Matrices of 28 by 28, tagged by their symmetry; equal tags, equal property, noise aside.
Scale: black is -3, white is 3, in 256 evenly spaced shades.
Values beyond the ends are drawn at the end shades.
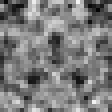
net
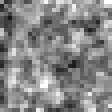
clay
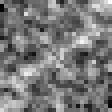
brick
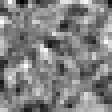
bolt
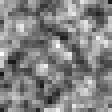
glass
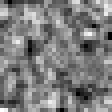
clay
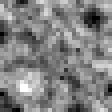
glass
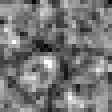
glass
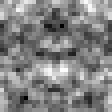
net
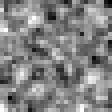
glass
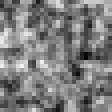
clay
